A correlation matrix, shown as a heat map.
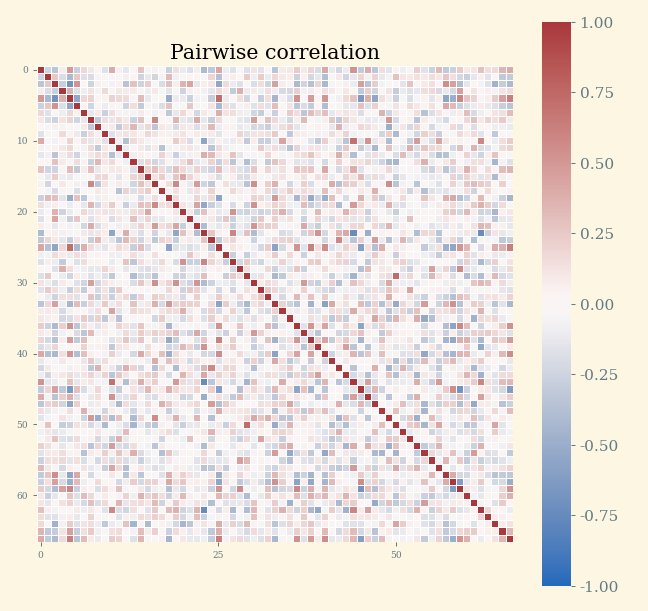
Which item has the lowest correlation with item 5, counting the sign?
4
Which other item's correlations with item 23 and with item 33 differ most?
62
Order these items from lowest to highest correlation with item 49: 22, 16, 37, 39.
39, 37, 22, 16
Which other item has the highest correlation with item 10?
44
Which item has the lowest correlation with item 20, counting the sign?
64
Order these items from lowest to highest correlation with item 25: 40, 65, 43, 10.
10, 43, 65, 40
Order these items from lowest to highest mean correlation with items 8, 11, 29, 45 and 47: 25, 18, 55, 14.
25, 14, 55, 18
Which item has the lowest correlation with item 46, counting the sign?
23
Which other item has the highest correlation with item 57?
2
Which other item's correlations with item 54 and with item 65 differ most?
40
